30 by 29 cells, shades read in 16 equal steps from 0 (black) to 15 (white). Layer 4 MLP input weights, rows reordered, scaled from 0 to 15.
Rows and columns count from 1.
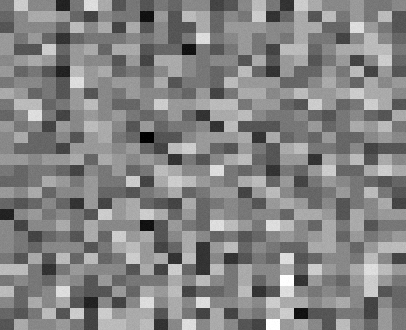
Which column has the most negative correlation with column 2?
21
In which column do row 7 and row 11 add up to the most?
18
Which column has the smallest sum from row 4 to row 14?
5
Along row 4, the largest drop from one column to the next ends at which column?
16
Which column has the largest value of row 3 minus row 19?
6
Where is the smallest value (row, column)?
13, 11
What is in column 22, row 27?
8
